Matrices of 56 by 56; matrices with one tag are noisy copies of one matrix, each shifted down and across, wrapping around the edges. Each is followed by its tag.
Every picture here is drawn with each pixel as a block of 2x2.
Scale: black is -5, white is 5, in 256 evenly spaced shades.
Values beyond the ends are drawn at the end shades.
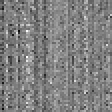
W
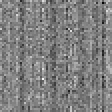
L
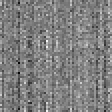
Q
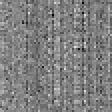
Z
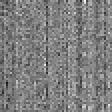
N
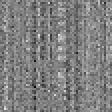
W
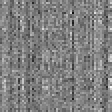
N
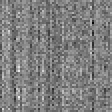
N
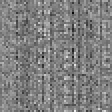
Z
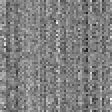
W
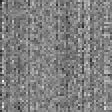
Z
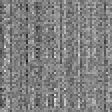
Q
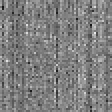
N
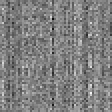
N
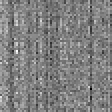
N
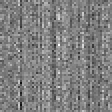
N
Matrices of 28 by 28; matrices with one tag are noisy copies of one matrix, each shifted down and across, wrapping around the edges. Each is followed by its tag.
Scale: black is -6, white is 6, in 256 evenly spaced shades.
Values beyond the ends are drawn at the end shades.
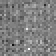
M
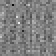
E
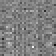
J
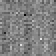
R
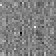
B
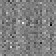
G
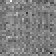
M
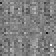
E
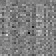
J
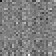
G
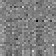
R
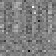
E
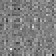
B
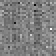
R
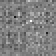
M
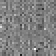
B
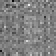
M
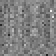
E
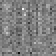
E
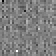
B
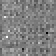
M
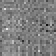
M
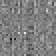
B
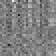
E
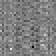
J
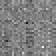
R
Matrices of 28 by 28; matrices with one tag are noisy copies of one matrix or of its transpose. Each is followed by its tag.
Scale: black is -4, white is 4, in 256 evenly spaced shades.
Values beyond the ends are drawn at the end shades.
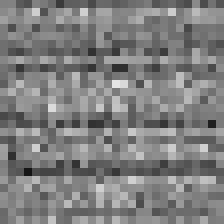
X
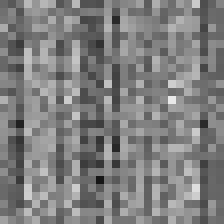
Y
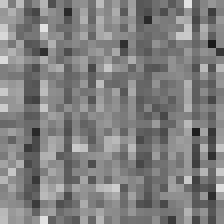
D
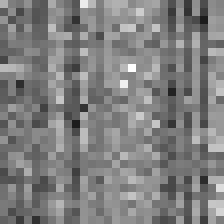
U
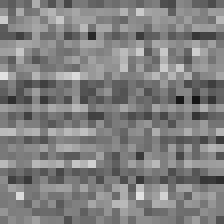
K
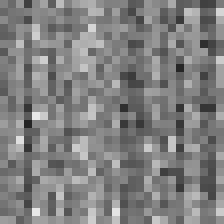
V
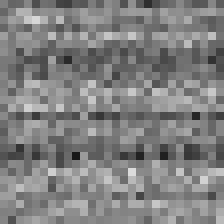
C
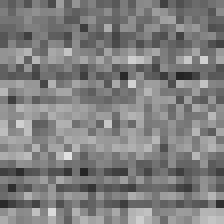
U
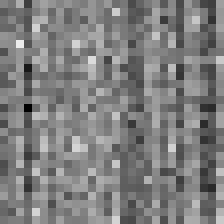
V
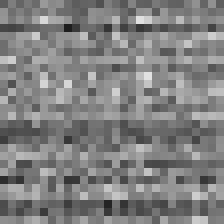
V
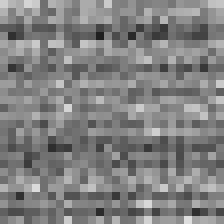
D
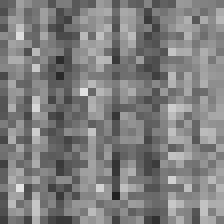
C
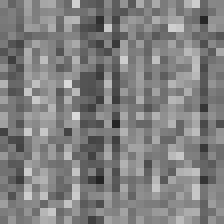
Y
